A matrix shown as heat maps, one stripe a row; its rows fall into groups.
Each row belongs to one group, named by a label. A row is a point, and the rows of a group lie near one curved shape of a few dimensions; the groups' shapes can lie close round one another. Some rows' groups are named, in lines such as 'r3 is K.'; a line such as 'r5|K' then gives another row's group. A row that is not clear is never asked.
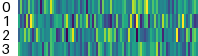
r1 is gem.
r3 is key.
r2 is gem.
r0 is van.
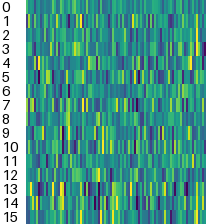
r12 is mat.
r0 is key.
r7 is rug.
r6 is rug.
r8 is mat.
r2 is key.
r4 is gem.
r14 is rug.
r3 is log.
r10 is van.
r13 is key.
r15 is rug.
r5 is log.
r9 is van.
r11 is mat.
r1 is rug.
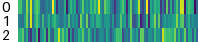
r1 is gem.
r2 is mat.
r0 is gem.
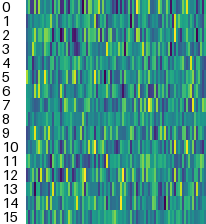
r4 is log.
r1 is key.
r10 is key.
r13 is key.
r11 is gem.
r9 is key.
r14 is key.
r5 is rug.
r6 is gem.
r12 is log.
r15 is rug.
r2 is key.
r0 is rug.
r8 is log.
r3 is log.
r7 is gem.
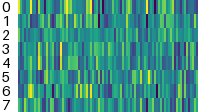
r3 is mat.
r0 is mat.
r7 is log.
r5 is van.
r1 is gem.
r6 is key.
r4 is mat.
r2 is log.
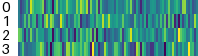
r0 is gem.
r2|rug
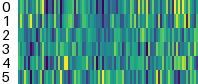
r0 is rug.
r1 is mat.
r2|gem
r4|rug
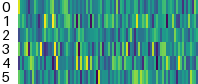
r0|log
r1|key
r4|key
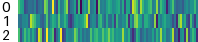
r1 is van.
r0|key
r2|mat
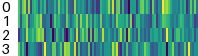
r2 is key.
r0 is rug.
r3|key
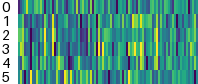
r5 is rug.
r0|key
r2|key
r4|mat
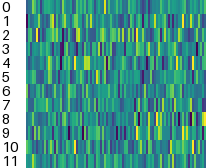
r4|gem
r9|rug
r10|mat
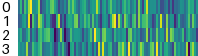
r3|key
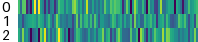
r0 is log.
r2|mat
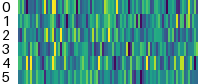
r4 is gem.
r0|key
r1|gem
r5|gem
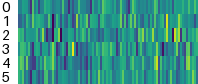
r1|key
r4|key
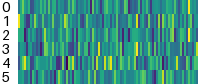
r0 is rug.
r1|log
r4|gem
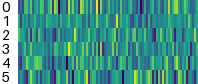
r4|key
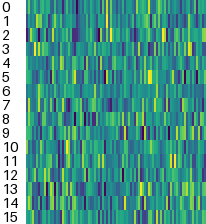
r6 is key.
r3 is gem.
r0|key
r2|mat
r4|key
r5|gem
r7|mat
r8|gem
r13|mat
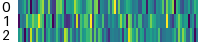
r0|gem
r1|key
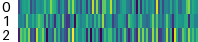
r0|rug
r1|key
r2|rug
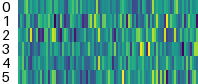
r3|gem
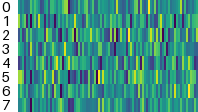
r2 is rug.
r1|log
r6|rug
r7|mat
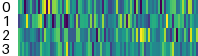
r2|gem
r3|mat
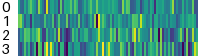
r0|mat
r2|log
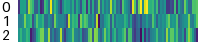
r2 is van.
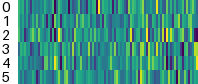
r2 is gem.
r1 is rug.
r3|gem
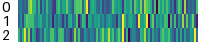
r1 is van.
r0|key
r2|rug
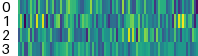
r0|mat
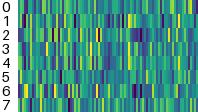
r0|log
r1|rug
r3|rug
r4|rug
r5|mat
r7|mat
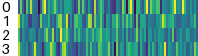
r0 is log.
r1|mat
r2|rug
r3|log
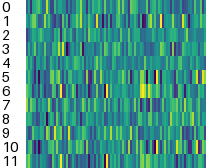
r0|mat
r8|mat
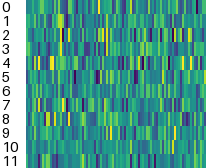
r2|van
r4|log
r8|mat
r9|key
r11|log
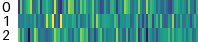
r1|rug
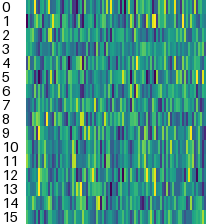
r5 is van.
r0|key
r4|rug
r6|log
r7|key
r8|mat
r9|gem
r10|rug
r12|van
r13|mat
